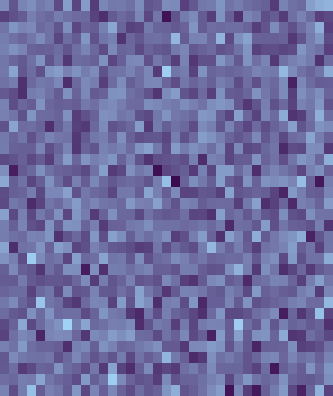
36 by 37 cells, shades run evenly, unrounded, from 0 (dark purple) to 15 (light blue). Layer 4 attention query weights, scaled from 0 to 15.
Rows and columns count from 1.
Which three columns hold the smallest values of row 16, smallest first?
18, 2, 29
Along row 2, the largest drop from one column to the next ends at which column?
19
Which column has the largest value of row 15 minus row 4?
37
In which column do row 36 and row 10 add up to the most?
36
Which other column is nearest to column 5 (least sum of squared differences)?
1
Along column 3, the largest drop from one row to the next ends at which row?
34
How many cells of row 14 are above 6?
26
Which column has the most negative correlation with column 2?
25
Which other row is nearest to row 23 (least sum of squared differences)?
13
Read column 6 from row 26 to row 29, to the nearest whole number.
6 8 8 10
